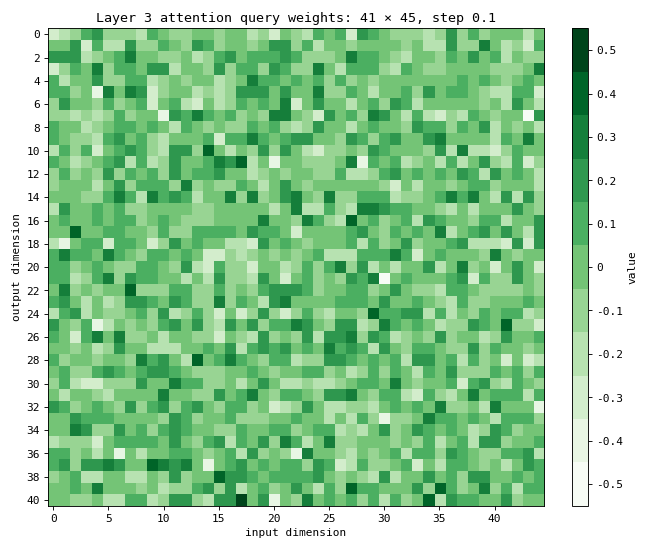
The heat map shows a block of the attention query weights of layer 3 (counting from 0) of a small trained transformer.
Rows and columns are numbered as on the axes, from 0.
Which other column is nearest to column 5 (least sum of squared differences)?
1
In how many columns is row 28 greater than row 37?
17
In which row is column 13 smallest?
6
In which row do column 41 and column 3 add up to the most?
25
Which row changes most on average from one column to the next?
11
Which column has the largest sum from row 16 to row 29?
27
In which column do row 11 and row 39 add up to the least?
20
